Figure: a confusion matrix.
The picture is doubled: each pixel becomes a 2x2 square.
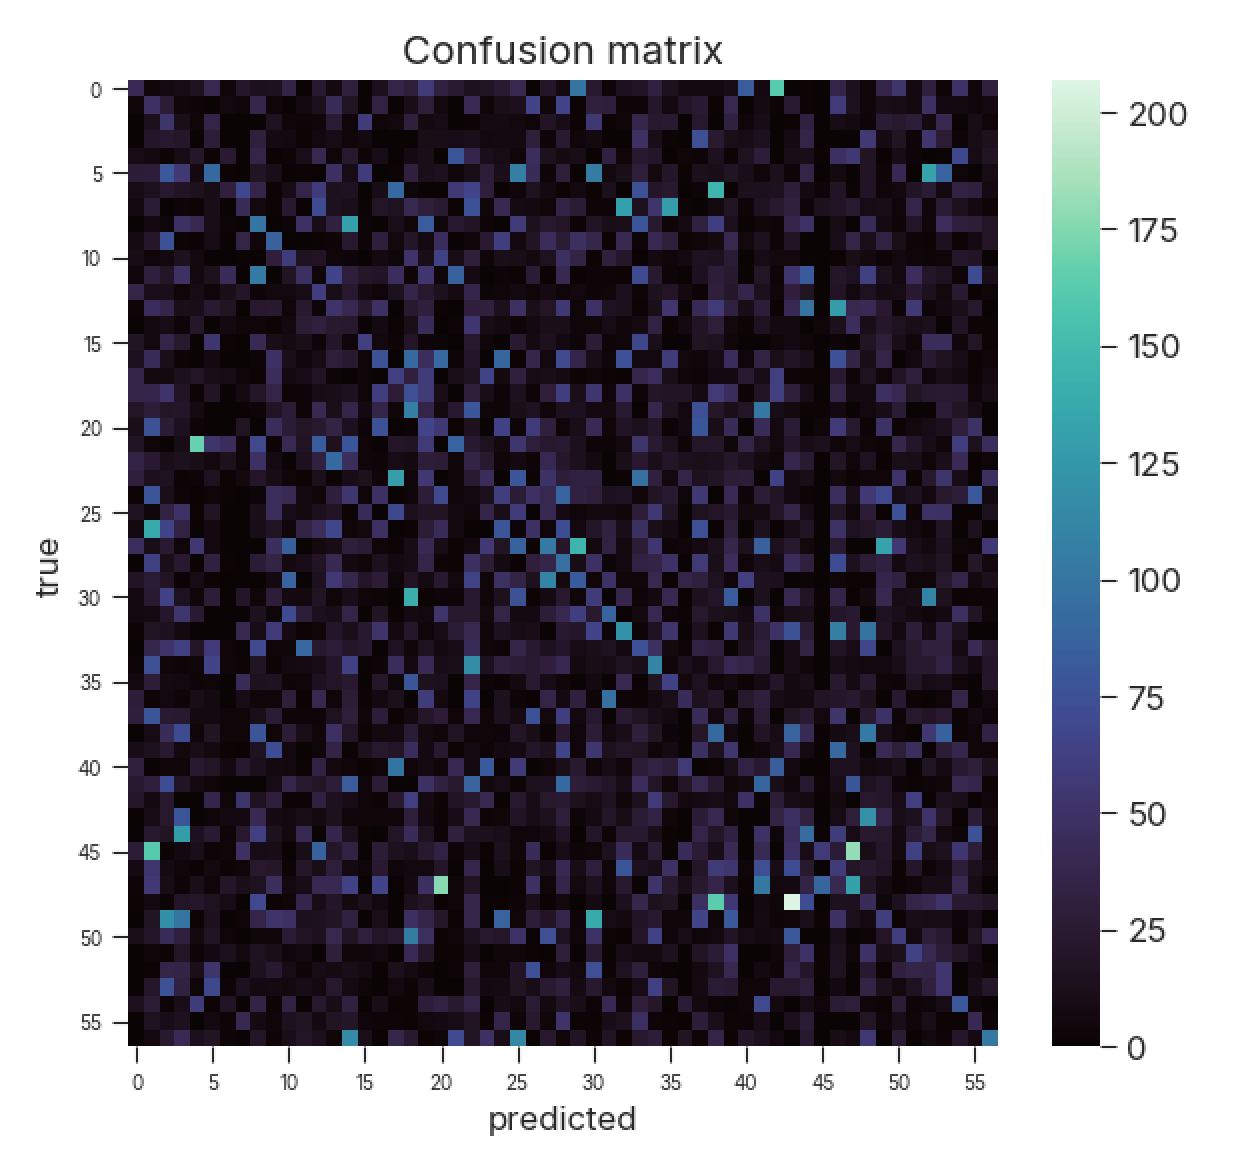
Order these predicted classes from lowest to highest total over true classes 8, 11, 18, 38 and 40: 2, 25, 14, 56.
56, 2, 25, 14
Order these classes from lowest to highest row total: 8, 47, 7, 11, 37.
37, 7, 8, 11, 47
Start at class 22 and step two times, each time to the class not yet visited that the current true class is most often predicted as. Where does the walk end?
46
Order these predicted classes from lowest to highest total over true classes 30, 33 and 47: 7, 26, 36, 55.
36, 7, 55, 26
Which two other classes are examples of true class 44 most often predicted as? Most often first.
3, 55
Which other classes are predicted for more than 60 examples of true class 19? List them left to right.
18, 22, 37, 41
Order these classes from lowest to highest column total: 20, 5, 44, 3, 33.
5, 20, 44, 3, 33
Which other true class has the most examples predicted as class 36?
40
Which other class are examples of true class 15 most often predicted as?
33
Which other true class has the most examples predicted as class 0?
27
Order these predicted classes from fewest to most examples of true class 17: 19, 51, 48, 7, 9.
7, 48, 51, 9, 19
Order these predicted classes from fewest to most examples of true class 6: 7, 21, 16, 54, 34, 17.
16, 34, 54, 21, 7, 17
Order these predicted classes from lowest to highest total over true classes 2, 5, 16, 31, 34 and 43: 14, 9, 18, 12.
12, 9, 14, 18
